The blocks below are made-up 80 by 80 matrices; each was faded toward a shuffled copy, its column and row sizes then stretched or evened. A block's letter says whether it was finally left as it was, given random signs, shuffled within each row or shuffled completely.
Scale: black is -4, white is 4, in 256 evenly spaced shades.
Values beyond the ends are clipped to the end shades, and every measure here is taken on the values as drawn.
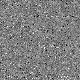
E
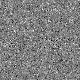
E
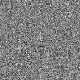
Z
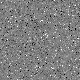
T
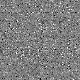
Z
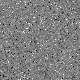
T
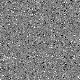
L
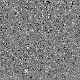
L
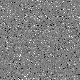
E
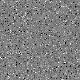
Z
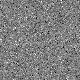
T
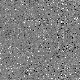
Z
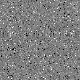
Z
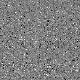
Z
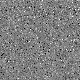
E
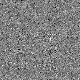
L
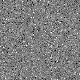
L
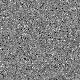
T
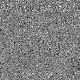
Z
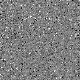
L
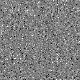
Z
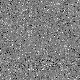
E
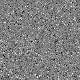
E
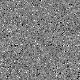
L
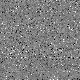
E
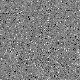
Z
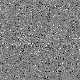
Z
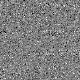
L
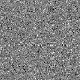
Z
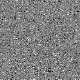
L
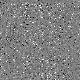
L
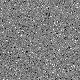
T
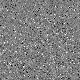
T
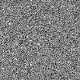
L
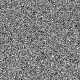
T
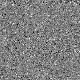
E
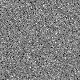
T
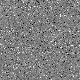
E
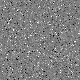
T
